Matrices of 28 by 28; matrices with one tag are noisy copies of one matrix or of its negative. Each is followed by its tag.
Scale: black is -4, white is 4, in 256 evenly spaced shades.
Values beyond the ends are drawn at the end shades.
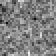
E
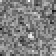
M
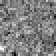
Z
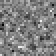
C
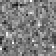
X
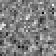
C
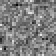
X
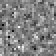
C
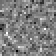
C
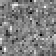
X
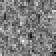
M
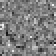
C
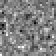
C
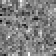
E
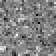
Z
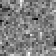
E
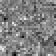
Z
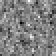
M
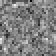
X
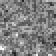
Z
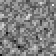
C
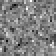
X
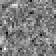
X
